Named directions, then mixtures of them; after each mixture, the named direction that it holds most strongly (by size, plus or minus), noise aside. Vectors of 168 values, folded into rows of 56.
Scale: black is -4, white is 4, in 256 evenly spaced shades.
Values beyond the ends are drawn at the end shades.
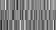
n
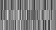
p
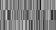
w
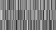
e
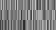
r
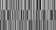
w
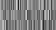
e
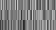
r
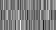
p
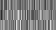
p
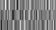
n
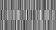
p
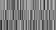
n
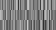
e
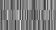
p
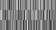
e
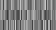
p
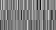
w
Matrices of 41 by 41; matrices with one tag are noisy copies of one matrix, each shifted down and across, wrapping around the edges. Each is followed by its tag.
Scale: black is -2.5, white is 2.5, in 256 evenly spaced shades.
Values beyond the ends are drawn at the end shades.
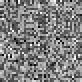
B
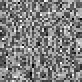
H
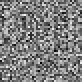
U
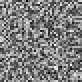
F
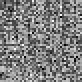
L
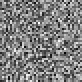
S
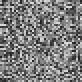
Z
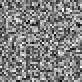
U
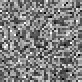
F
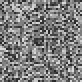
Z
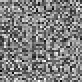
U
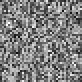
H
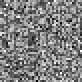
B
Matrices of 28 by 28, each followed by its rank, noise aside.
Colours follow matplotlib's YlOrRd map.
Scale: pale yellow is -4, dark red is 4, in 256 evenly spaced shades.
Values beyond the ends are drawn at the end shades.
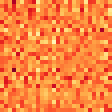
seven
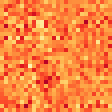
six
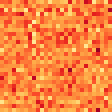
seven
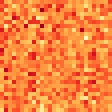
six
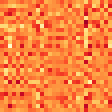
five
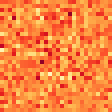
five
